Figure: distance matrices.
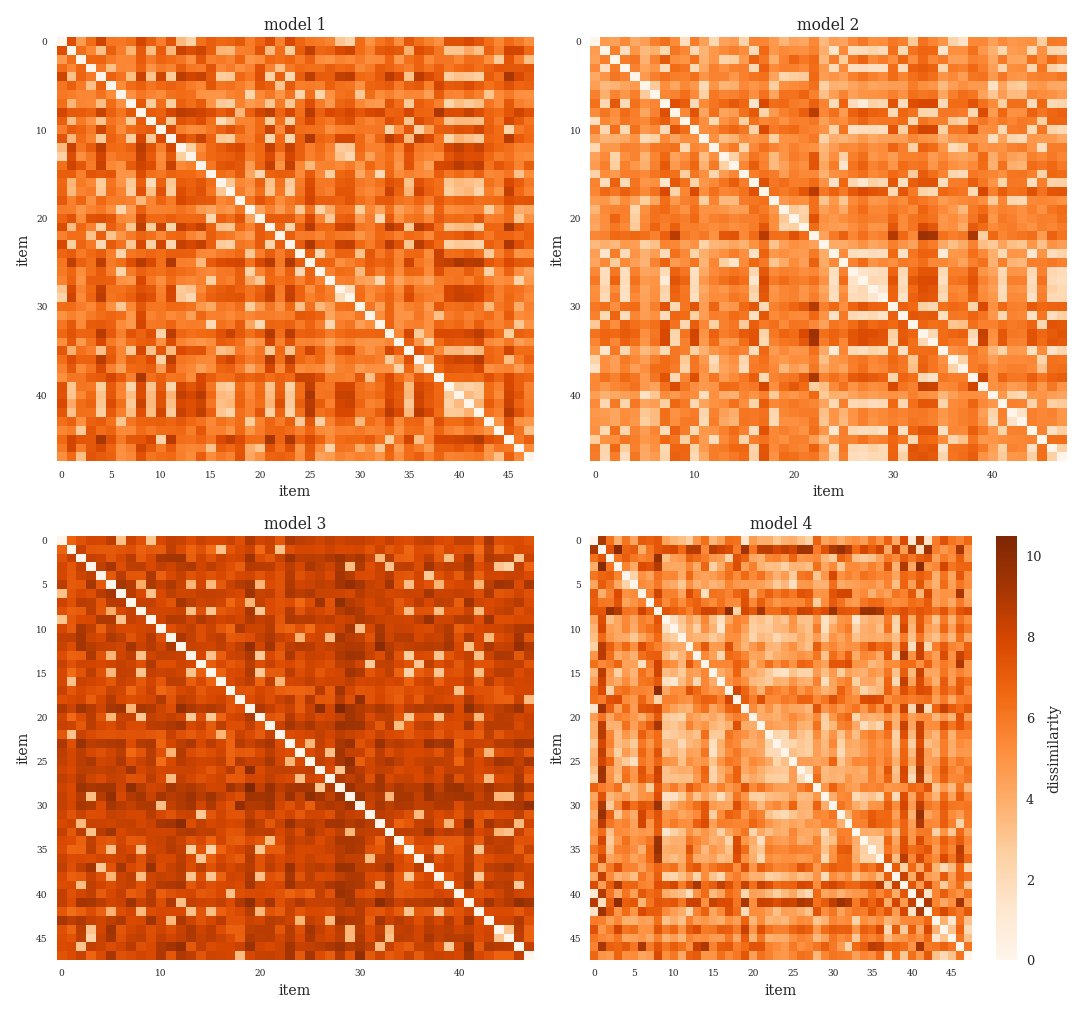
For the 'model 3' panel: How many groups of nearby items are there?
16
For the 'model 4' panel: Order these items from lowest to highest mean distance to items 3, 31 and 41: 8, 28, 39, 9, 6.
9, 28, 6, 39, 8
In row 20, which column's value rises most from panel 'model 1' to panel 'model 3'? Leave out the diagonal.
32
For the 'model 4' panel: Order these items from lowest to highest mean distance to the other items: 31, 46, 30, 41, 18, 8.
31, 30, 18, 46, 41, 8
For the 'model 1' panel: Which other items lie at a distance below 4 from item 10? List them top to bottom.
33, 36, 45
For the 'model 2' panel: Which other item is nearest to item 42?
43
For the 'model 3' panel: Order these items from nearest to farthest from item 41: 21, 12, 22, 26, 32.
12, 22, 26, 21, 32
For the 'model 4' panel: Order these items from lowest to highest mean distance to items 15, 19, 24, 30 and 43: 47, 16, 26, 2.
26, 16, 2, 47
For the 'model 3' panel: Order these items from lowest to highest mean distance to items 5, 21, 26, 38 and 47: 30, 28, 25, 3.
28, 3, 25, 30
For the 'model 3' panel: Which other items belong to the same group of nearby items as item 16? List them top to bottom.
1, 22
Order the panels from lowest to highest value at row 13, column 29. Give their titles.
model 1, model 4, model 2, model 3
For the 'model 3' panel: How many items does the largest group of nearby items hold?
8
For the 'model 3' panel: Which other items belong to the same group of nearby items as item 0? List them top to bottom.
6, 9
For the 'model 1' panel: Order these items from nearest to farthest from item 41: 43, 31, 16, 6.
16, 31, 6, 43
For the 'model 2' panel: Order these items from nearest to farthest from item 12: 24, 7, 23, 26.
23, 24, 26, 7
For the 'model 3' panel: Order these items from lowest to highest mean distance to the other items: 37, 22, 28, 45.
22, 45, 37, 28
